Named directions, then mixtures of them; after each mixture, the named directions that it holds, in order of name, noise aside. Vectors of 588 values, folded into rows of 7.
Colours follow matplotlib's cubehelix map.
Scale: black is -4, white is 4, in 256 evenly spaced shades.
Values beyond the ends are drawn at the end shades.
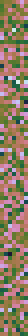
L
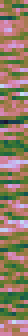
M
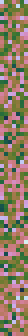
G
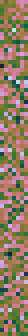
L.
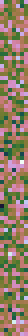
G, L, M.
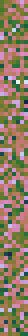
L.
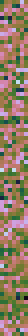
G, L, M.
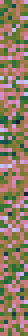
G, L, M.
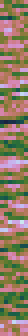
M.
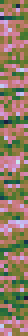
G, M.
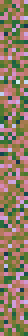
G, L.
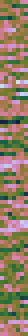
L, M.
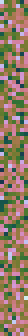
G, L.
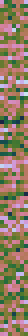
G, L, M.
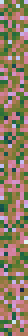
G.
